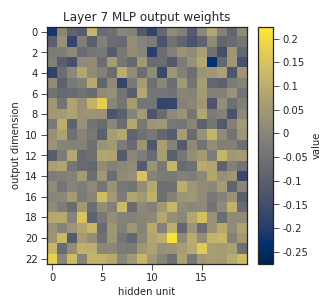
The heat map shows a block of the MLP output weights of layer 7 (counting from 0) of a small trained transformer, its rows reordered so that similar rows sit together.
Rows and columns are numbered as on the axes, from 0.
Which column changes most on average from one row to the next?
12
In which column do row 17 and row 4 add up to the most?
7
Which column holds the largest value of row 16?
5
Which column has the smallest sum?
11
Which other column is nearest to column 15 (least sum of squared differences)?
13
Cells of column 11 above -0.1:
20
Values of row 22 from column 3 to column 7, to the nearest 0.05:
0 0.1 0.1 0.1 0
